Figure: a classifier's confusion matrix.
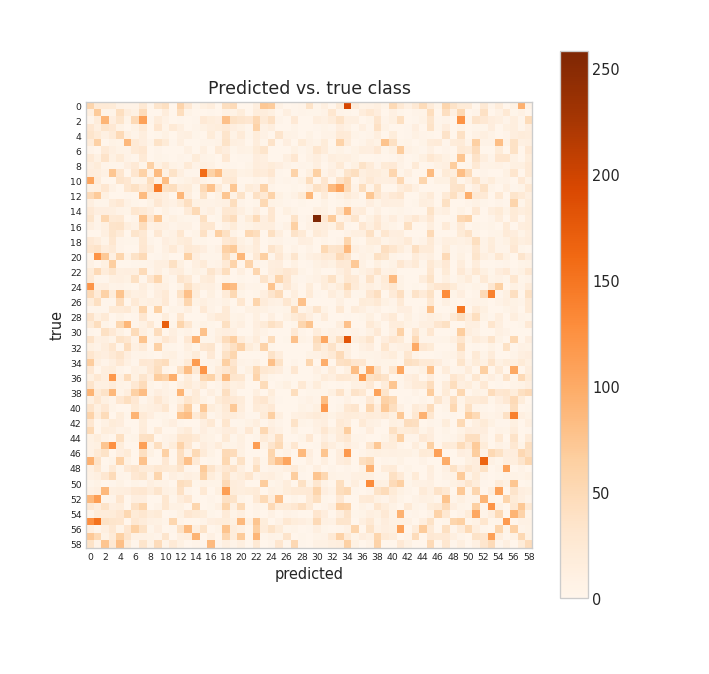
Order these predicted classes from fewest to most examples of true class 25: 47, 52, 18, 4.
18, 52, 4, 47
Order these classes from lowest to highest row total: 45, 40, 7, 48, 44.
7, 44, 48, 40, 45
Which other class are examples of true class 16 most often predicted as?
27
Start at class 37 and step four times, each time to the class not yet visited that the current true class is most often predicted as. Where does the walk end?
14
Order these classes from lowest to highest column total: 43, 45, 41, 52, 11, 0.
11, 43, 52, 41, 45, 0
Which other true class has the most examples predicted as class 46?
54
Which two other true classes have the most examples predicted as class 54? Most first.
51, 5
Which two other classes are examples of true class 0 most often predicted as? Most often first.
34, 57
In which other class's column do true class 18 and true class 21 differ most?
35
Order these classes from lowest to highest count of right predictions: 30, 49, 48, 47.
30, 48, 49, 47
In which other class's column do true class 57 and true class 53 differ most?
22
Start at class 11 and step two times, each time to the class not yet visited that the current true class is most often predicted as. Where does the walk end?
15
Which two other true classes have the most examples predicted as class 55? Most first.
48, 52
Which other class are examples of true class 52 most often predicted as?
1
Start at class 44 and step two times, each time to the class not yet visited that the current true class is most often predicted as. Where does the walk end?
56
